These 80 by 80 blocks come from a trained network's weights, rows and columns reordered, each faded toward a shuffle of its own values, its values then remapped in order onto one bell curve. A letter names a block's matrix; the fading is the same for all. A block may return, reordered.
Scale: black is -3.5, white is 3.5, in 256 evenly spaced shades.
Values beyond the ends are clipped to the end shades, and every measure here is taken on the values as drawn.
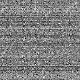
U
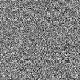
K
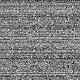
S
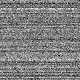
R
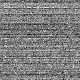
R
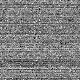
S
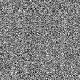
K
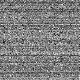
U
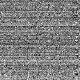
U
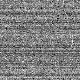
S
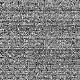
U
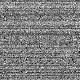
S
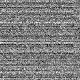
R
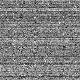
S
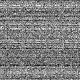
R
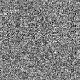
K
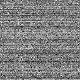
S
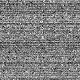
S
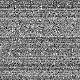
U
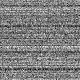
R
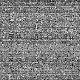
U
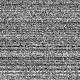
R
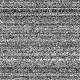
R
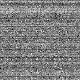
S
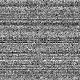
R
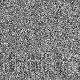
K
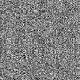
K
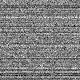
R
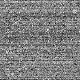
U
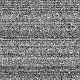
S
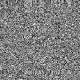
K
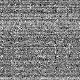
U
